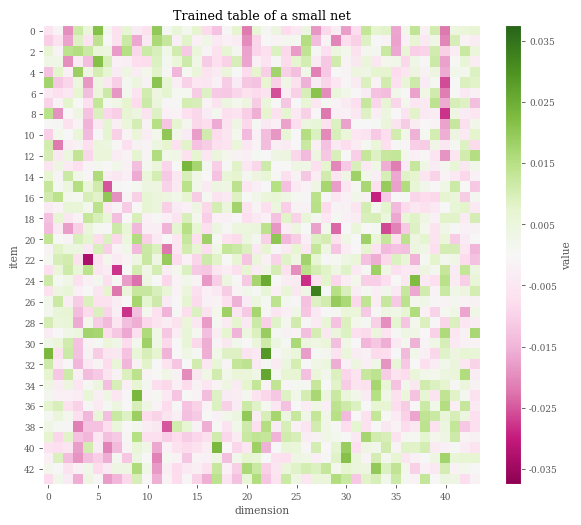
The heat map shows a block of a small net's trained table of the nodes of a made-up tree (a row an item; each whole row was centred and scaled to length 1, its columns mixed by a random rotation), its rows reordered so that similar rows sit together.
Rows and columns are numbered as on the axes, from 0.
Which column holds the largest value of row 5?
11
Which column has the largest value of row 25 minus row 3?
27
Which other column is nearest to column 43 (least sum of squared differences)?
13
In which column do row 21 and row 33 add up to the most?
22
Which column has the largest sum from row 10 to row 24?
14
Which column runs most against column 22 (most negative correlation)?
26
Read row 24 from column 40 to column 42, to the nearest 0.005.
0.015 -0.005 -0.01
